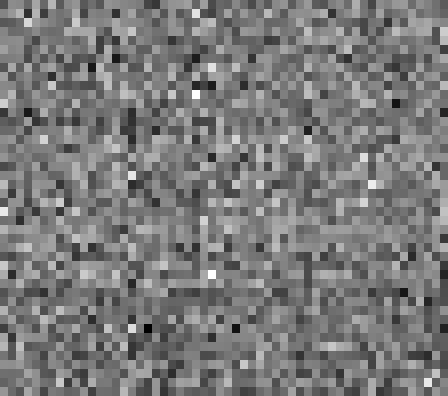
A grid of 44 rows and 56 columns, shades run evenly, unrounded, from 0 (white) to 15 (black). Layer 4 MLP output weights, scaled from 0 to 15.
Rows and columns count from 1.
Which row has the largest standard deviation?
21
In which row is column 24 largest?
8
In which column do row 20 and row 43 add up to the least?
17
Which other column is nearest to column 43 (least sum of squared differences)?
37
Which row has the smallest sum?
26
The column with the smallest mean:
33
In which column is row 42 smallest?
55
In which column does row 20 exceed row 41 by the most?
19
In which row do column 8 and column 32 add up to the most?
7
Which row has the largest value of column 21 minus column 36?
38
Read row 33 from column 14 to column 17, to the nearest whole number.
9 9 7 10
